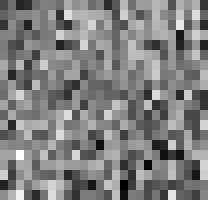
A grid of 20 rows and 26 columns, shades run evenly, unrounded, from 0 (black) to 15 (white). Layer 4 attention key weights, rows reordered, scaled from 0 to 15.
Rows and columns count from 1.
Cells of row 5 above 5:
18
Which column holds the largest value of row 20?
3
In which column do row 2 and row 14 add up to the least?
1
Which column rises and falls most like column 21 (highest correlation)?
20
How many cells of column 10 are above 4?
17
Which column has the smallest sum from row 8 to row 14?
25
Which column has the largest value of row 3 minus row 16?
23
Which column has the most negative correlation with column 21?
15
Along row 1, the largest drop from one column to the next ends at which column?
26
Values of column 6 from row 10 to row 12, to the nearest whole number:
7 8 8
